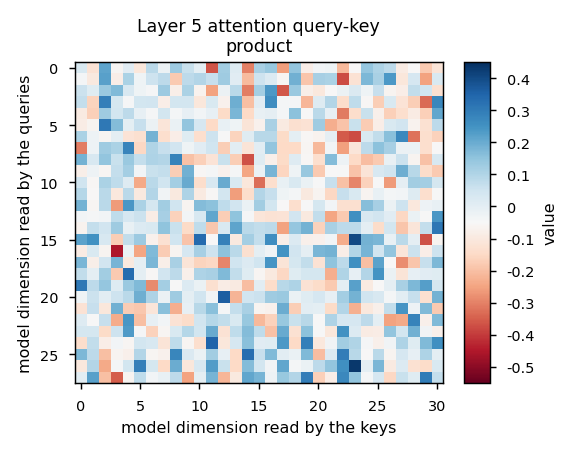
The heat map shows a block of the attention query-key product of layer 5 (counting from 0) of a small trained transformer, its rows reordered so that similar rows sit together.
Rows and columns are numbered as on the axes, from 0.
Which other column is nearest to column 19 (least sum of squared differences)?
1
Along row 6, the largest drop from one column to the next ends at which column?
28
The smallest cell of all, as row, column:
16, 3
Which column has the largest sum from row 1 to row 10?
2
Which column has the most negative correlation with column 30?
27
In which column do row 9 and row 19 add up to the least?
14
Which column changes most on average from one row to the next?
23
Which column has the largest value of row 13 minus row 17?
11
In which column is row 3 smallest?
29
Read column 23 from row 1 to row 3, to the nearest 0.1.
-0.1 0 0.1
